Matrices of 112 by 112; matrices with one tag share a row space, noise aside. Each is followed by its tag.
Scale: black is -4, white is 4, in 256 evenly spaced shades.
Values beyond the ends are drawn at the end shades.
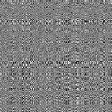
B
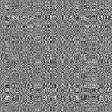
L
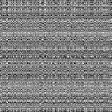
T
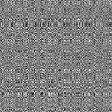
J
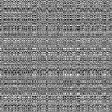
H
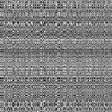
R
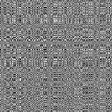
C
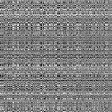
R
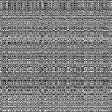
T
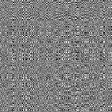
B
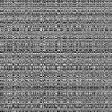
R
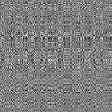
J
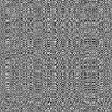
L
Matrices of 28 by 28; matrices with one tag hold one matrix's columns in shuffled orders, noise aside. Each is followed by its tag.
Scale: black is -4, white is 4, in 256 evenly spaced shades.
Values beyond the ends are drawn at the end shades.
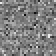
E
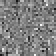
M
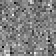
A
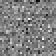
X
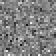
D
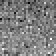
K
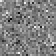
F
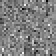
M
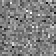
F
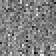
A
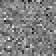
X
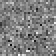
D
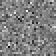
F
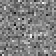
E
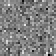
M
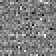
E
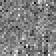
A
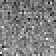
K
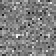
E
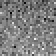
K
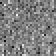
A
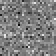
E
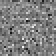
X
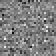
X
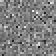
F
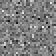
F
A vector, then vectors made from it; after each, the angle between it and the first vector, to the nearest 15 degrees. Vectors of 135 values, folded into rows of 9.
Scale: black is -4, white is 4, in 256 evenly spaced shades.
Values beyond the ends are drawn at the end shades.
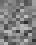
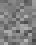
15 degrees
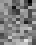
60 degrees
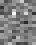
90 degrees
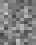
45 degrees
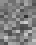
165 degrees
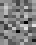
45 degrees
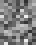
30 degrees
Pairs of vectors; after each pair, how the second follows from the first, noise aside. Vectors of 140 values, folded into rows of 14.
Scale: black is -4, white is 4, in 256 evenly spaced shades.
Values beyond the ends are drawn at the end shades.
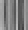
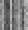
reversed.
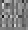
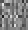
copied.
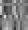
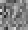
sign-scrambled.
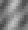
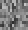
sign-scrambled.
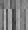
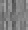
wrapped around, shrunk.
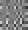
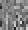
sign-scrambled.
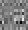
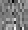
wrapped around.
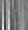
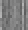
wrapped around, shrunk.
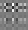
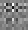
copied.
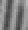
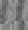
wrapped around, shrunk.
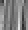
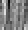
reversed, negated.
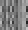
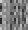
reversed.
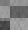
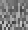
sign-scrambled.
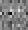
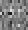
copied.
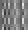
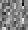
sign-scrambled.
